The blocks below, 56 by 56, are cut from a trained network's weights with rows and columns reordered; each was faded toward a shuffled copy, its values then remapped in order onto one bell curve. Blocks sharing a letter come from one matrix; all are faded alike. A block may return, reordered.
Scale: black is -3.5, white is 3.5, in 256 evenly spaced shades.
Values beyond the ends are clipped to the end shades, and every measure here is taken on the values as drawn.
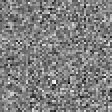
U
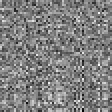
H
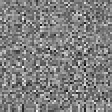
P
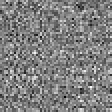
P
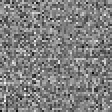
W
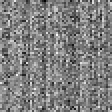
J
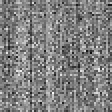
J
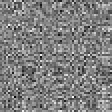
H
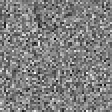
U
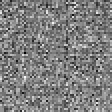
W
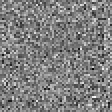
U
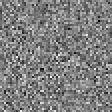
U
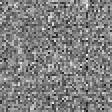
W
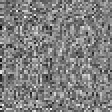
H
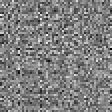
P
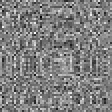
H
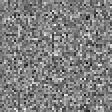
U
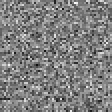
U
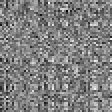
H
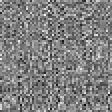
P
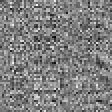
P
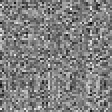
H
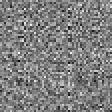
P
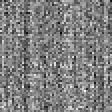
J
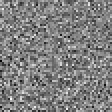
U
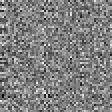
P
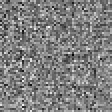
W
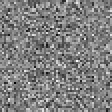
P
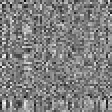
H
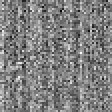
J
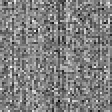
J
